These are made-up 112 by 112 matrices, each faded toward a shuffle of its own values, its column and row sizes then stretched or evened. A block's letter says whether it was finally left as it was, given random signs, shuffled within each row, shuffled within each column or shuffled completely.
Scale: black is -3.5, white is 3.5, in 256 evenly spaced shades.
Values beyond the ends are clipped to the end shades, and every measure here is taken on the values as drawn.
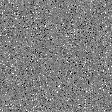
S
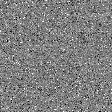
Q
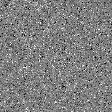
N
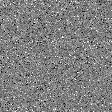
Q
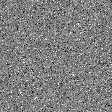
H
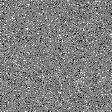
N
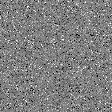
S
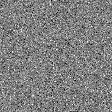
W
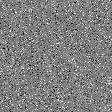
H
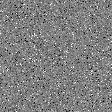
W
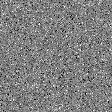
Q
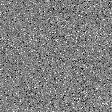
W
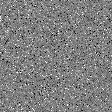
H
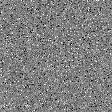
Q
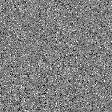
N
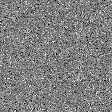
Q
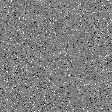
W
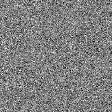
N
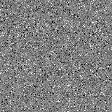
N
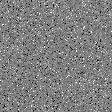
W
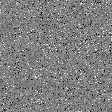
Q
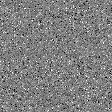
Q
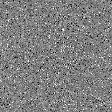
N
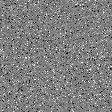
Q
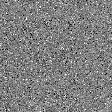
N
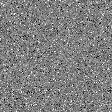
Q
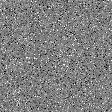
H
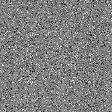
N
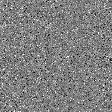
S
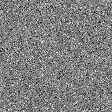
Q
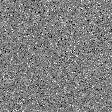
H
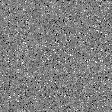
S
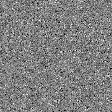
N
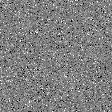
Q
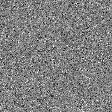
S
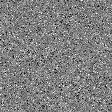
Q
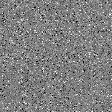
N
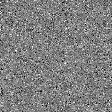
N
